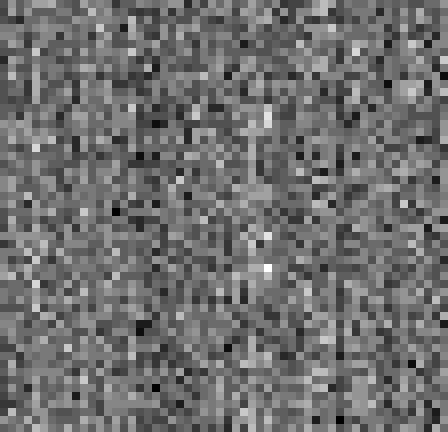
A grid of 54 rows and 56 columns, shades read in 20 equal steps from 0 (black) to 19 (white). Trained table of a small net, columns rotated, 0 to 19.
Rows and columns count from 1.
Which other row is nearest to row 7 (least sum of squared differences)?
39
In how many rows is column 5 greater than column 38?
36
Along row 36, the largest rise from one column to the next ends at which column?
5
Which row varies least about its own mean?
17
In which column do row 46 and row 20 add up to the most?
32
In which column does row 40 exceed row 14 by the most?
23
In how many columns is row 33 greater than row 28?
25
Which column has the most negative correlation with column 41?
30
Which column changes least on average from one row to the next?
12
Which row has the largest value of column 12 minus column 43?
53
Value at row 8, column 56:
15
